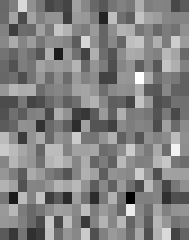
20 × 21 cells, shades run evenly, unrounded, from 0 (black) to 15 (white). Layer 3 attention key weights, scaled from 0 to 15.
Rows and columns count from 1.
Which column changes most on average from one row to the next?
2
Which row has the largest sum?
13
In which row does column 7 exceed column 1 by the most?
10
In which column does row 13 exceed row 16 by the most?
20
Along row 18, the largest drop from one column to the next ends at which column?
16
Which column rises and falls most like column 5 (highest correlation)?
9
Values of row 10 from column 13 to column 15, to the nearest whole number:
6 10 7
